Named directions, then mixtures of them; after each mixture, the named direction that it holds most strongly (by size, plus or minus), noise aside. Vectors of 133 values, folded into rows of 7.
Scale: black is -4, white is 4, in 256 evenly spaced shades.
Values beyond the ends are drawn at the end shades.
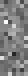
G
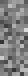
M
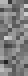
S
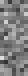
S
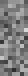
M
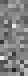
M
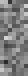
S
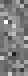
G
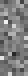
G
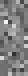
G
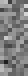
S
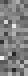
G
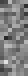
S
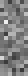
G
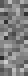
S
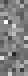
G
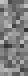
M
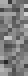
S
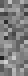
S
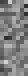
S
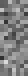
S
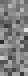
M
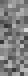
M
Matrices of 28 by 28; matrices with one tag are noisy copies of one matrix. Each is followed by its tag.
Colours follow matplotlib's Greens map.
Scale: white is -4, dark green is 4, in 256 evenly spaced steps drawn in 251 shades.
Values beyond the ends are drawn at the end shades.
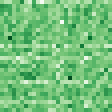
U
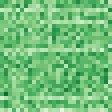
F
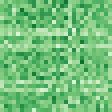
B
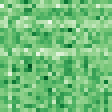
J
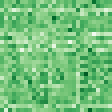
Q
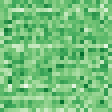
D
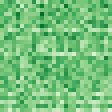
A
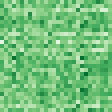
Q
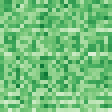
A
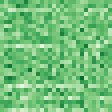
D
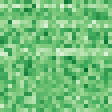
J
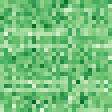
B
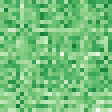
A
